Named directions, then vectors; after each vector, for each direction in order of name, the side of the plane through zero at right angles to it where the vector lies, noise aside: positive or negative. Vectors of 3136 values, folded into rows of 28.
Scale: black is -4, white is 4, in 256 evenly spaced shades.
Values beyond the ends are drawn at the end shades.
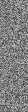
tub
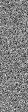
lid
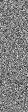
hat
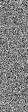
positive, positive, positive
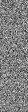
negative, positive, positive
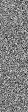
positive, negative, negative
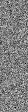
positive, positive, negative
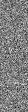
negative, positive, negative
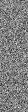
positive, negative, positive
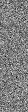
negative, negative, negative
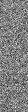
positive, negative, positive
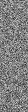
positive, negative, positive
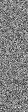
positive, negative, positive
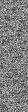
positive, negative, positive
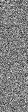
negative, negative, negative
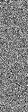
positive, positive, positive
